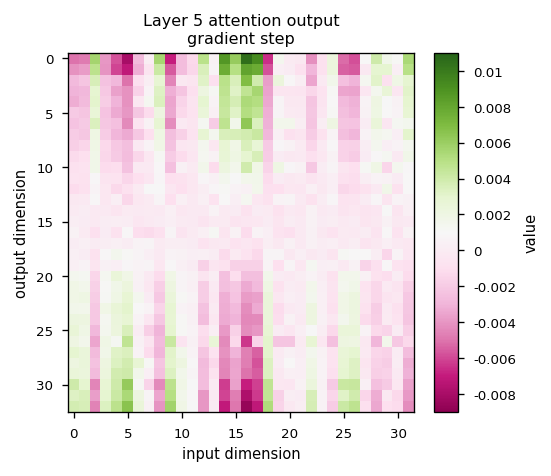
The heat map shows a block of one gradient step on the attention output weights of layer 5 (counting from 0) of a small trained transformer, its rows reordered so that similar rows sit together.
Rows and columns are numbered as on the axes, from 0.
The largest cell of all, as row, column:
0, 16
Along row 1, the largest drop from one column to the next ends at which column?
18
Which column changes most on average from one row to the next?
29
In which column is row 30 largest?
5
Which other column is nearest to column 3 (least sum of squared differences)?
1
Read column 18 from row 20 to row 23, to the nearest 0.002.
0.002 0.002 0.002 0.002
